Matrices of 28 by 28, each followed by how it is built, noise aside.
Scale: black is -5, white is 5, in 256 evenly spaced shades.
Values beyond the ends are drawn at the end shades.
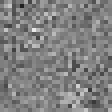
block diagonal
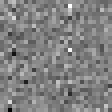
uneven columns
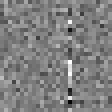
uneven columns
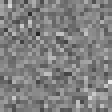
block diagonal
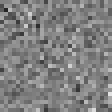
block diagonal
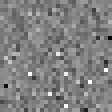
sparse
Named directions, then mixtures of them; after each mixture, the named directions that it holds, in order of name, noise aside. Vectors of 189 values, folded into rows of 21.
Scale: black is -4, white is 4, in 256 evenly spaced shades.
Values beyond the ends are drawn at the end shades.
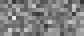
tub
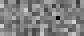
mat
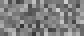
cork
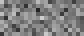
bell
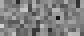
cork, mat.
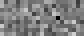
mat.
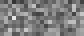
tub.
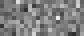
cork, mat.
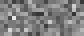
tub.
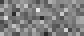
bell.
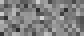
bell.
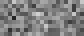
tub.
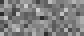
bell.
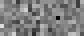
cork, mat.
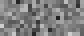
cork, mat.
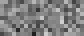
bell, cork.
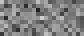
bell.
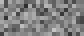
bell, cork.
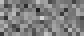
bell.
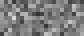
bell, tub.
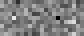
mat, tub.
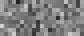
cork, mat.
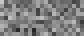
bell, mat.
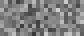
cork.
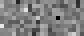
cork, mat.
